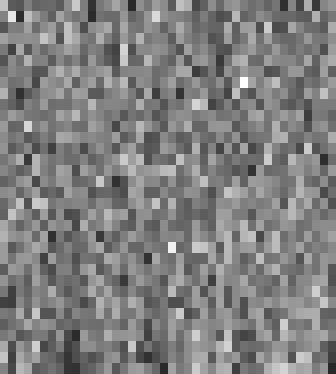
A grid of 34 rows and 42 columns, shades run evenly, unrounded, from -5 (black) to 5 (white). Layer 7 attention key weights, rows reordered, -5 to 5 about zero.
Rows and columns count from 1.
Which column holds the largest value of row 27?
40
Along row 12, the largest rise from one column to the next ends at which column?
4
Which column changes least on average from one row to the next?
21
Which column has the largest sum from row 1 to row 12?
16
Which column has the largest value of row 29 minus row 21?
23
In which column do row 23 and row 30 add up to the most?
22
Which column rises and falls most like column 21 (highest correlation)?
42
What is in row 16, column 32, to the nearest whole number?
-3
